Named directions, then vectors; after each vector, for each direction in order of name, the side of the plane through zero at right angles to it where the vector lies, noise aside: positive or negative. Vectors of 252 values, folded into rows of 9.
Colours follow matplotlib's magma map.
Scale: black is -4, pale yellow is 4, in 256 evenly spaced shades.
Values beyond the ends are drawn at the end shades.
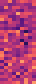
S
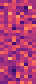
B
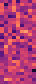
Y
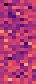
negative, positive, positive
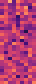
negative, positive, negative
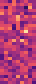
positive, negative, positive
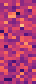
positive, negative, negative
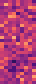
positive, negative, negative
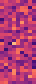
negative, negative, negative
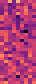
negative, positive, negative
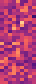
negative, negative, negative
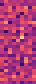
negative, negative, negative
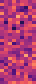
positive, positive, positive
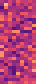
positive, positive, negative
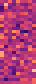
positive, positive, negative
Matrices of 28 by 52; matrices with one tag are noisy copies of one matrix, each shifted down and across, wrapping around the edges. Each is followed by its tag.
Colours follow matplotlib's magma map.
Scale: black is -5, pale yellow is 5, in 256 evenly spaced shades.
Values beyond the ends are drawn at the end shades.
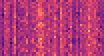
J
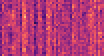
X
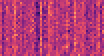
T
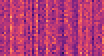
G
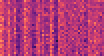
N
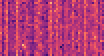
G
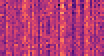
X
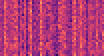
G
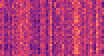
J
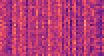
G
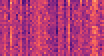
J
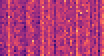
G
